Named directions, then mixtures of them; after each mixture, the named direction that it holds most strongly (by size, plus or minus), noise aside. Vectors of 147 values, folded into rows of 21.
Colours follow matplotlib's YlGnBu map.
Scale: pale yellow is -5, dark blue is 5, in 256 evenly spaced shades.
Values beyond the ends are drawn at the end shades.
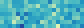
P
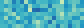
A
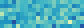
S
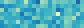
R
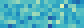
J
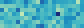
R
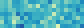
P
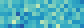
P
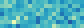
S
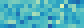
J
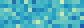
A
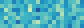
A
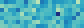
R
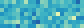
R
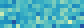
S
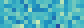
A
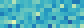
S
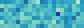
R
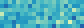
S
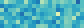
R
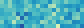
P
